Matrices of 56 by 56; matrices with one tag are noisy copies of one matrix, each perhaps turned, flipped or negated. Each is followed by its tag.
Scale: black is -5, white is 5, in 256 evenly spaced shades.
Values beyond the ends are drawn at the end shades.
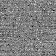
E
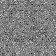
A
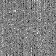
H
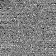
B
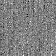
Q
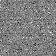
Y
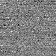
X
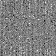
E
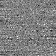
X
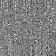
B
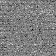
E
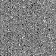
Y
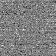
E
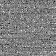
Q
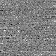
X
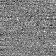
X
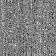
H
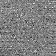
B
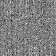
E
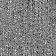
B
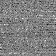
H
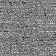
H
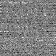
H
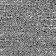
X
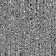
X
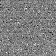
Y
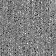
B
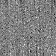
X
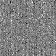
E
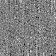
X
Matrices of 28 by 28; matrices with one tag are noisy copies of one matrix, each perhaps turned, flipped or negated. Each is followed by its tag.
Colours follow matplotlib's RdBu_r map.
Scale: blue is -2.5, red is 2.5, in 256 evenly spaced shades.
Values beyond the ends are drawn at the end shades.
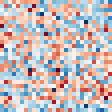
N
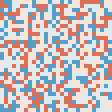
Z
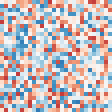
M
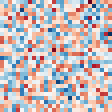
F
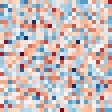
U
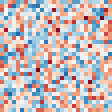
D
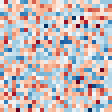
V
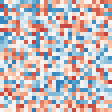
N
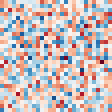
D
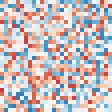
D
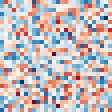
Z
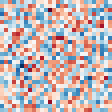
V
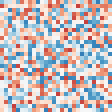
U
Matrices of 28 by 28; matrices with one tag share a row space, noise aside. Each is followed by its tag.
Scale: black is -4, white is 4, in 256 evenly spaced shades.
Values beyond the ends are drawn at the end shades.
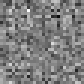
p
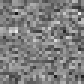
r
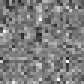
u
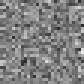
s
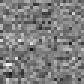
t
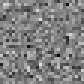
u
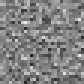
s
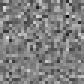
u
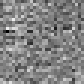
t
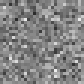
r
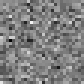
p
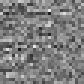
t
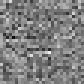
t
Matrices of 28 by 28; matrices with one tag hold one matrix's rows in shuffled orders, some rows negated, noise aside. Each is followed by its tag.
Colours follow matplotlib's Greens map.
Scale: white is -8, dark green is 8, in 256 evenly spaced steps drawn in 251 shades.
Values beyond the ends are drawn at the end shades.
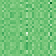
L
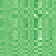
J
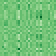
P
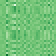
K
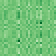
P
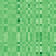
P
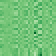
J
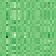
K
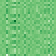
K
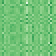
L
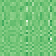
L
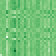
K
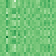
K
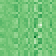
J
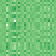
K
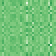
L
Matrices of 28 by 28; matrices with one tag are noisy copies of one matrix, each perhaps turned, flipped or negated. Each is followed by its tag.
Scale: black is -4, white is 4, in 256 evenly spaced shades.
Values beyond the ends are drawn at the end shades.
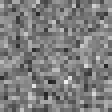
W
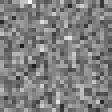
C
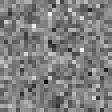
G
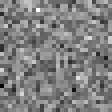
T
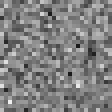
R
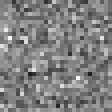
T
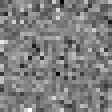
C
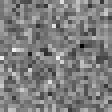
G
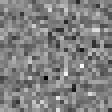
W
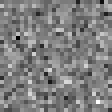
W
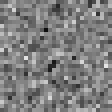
G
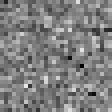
W
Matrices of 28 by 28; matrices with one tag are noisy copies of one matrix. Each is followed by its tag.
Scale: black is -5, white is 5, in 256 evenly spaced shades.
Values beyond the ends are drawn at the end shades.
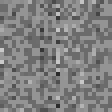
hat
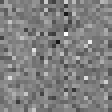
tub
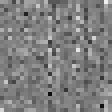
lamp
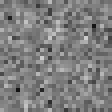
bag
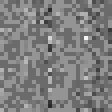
bag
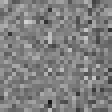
bag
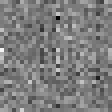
hat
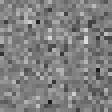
bag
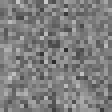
tub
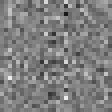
tub
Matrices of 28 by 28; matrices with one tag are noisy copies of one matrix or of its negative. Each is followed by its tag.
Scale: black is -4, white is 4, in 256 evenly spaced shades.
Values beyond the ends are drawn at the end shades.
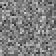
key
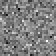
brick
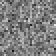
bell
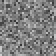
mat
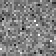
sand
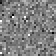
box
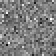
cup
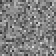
mat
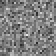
box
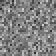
box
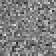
key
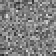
key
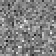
brick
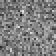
brick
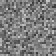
brick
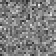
key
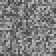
bell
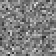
brick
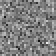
sand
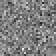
key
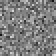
box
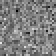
brick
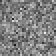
sand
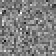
sand
